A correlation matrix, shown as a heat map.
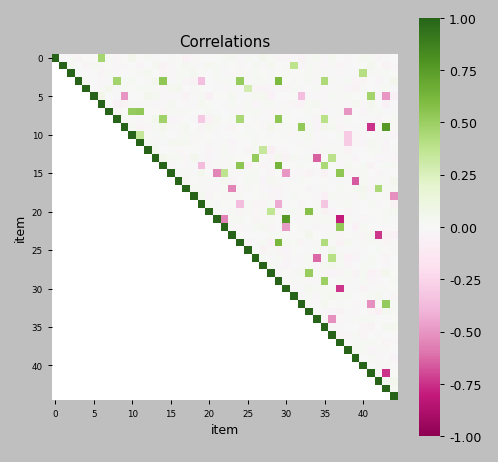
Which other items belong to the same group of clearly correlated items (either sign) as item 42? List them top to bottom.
17, 23
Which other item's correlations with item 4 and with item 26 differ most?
34
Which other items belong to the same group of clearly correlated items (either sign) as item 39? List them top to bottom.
16
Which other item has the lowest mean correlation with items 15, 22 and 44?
21
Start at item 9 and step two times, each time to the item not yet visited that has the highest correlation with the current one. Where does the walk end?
32
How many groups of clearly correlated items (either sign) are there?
14
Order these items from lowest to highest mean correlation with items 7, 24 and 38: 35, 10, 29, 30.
30, 10, 35, 29
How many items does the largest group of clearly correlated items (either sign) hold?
7
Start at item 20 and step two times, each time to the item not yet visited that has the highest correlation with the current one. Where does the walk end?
28
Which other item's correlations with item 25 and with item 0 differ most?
6
